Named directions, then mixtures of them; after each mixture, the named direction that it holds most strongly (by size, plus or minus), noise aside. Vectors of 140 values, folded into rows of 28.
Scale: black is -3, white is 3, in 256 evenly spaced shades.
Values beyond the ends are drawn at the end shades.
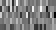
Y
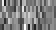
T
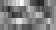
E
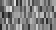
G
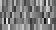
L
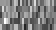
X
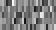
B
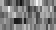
E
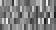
L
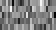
Y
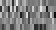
Y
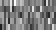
L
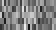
T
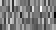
Y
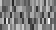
L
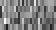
X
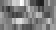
E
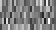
L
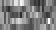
E
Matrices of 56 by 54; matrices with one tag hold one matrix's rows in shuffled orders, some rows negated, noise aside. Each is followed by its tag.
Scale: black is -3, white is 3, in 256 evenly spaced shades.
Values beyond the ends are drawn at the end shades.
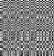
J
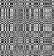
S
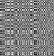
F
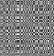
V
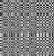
J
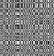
V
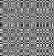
J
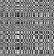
V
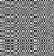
F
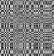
S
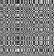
V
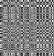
J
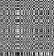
V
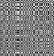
V
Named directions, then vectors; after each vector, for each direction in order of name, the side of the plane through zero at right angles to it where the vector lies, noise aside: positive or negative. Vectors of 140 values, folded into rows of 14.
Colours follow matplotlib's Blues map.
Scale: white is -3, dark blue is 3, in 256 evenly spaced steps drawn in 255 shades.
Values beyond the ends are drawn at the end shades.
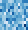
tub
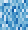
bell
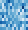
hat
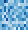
negative, negative, positive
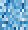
positive, positive, negative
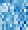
negative, negative, negative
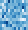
positive, positive, negative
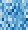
positive, negative, negative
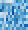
positive, negative, positive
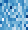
negative, positive, positive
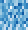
positive, negative, negative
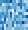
negative, positive, negative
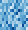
positive, negative, negative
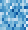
positive, negative, negative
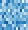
positive, positive, negative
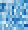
positive, negative, positive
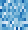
negative, negative, positive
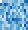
positive, positive, positive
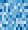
negative, negative, positive
